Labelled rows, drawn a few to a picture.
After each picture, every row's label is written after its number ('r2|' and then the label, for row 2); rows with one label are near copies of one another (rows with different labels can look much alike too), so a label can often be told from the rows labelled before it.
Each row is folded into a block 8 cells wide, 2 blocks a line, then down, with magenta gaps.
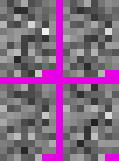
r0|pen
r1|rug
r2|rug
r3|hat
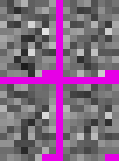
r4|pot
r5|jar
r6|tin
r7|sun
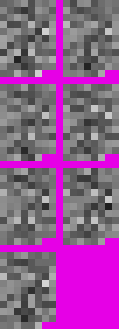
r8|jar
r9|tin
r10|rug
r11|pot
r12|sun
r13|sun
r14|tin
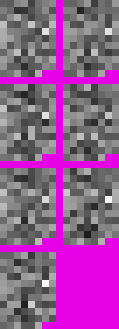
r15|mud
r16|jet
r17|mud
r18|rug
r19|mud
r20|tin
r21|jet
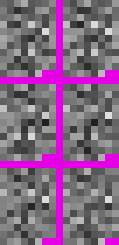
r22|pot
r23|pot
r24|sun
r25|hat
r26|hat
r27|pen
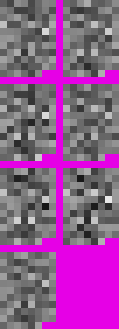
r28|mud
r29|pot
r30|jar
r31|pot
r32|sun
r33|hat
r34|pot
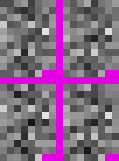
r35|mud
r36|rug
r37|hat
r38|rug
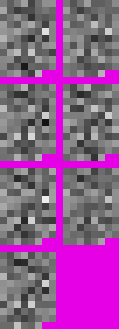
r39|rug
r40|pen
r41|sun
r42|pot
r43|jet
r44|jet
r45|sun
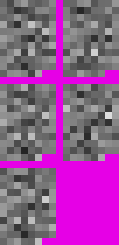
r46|pot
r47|sun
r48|rug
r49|hat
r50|jar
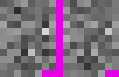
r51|jet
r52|tin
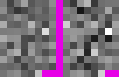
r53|pen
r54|hat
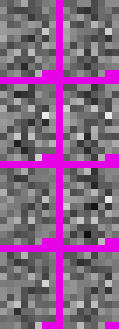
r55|rug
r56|mud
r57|jar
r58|mud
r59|sun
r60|rug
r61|pen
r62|sun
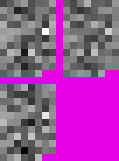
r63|jet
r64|pot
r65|rug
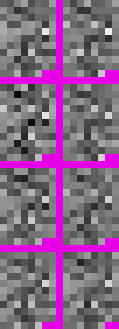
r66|jet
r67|pen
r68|hat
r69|pen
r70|sun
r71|hat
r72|jar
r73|jet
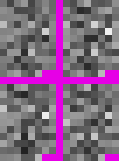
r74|hat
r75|pot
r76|tin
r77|rug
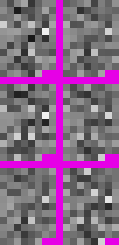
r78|hat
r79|jet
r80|sun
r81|pen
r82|jet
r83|pen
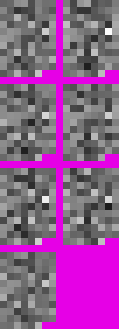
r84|jar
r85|tin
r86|rug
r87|jet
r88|jar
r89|pen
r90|jar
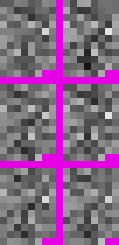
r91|mud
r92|tin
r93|pot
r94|mud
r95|hat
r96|tin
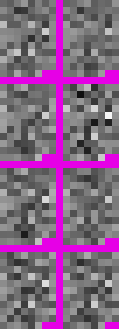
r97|sun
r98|jet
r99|tin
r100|hat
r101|tin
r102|mud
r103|pot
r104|pot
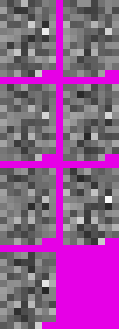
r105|pen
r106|mud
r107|pen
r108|jet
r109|sun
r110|pen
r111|jar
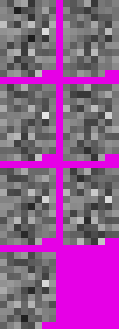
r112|hat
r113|sun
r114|pen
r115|pot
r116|pot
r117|pen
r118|rug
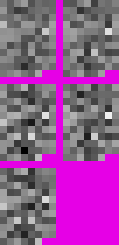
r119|tin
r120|jet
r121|rug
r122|jet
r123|rug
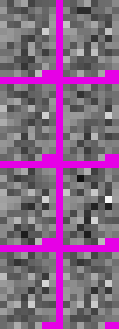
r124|tin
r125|sun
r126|mud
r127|jet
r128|rug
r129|hat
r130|sun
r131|sun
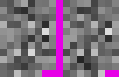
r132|sun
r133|jar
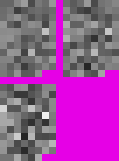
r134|jet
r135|rug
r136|mud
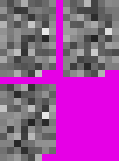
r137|pen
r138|rug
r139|hat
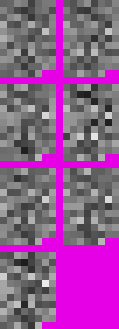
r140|mud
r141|sun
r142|tin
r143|sun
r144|pot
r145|pen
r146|mud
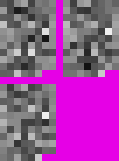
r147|sun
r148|tin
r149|pen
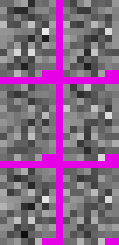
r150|sun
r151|pot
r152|sun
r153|pen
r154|rug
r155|jar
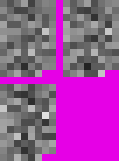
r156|rug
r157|rug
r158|mud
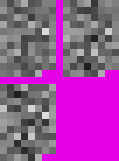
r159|pen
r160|rug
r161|pot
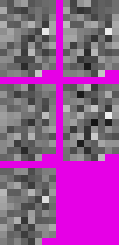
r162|tin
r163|tin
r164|rug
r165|hat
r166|mud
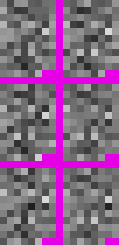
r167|tin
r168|pot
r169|jar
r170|sun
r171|hat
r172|sun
